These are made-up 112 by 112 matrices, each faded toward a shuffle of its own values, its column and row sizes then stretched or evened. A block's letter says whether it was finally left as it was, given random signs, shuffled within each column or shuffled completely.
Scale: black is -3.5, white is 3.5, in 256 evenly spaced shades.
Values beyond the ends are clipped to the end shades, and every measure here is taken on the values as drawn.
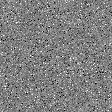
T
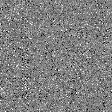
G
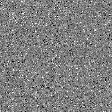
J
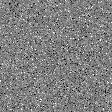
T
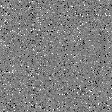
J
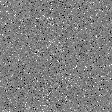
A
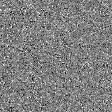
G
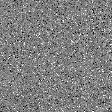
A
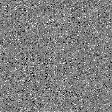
J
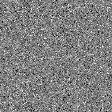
G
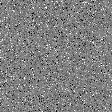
A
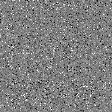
G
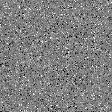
J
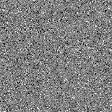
J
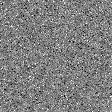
T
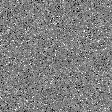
T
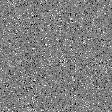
J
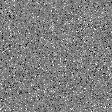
A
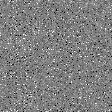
G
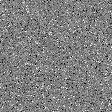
T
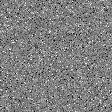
T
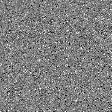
G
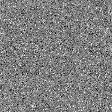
G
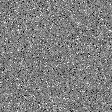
T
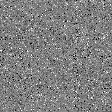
G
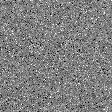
T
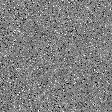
T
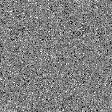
J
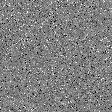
T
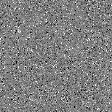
J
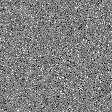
T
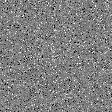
A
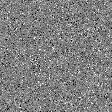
A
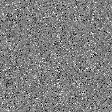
J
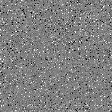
J
